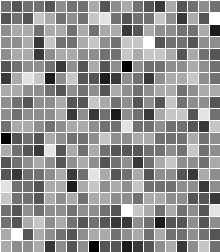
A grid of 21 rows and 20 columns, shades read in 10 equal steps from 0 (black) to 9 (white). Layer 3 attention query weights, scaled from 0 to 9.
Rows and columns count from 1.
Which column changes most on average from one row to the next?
12
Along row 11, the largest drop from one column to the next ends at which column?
13
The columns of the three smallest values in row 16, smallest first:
7, 19, 4
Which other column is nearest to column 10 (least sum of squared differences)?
5
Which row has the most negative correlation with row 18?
3
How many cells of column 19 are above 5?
5
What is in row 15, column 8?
4
